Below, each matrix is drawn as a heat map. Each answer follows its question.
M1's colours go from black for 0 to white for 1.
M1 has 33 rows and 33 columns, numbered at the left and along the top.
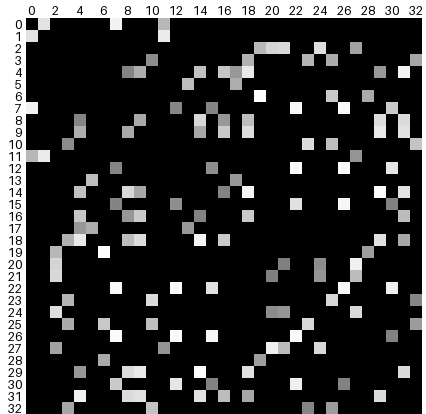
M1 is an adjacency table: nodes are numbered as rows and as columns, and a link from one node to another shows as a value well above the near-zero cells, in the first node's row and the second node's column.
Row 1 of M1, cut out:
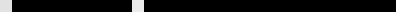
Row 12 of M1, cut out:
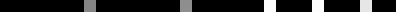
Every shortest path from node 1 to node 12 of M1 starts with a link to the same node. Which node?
node 0
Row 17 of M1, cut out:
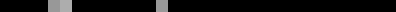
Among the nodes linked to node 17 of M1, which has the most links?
node 4
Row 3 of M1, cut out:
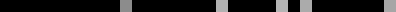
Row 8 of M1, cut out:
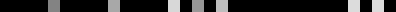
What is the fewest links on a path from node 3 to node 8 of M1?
2
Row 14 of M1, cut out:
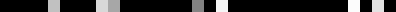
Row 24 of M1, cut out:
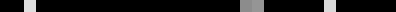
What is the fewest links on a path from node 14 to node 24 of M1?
7
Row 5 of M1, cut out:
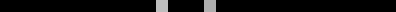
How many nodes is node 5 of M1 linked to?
2
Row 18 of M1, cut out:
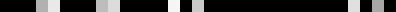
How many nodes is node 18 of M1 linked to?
8
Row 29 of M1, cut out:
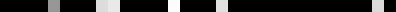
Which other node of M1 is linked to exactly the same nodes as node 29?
node 16
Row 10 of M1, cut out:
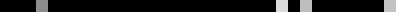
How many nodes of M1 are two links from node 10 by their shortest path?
2
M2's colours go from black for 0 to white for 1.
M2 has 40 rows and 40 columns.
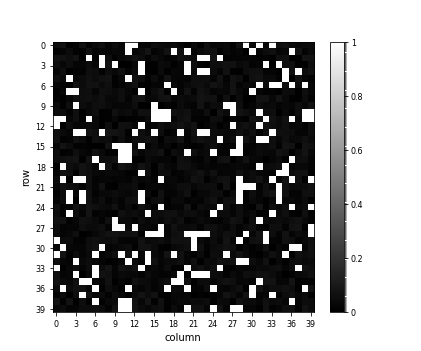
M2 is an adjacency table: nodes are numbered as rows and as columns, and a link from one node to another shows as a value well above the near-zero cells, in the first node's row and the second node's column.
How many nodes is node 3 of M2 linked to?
6
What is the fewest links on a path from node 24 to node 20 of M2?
2
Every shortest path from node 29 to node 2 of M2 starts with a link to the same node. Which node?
node 28
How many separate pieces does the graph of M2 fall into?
2
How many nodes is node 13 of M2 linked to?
9
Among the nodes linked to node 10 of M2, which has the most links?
node 31
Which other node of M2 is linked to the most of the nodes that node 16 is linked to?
node 39
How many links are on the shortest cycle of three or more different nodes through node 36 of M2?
3
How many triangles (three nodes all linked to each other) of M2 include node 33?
0
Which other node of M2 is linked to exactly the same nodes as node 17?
node 38
